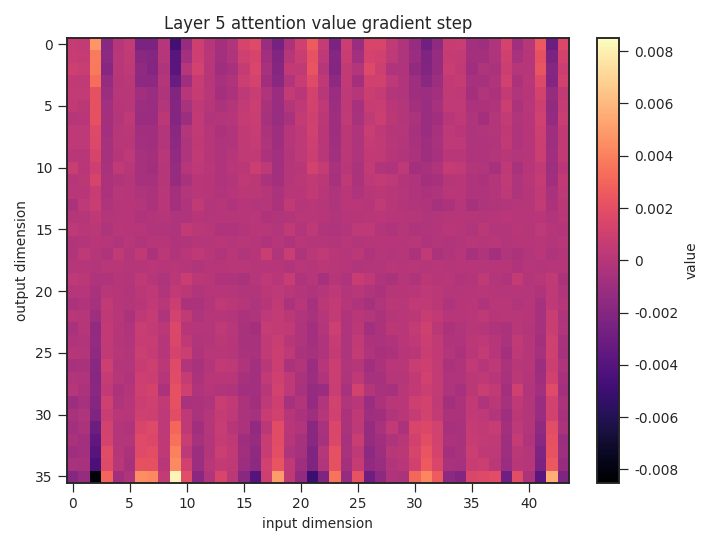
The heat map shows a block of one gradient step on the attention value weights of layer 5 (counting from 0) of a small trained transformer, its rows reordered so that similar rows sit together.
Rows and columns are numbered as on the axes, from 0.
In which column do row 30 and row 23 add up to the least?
2
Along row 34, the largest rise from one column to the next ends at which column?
3
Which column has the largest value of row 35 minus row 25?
9
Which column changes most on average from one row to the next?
10
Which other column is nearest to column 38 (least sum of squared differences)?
43
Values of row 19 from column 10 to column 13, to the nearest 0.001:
0.001 0 0 0
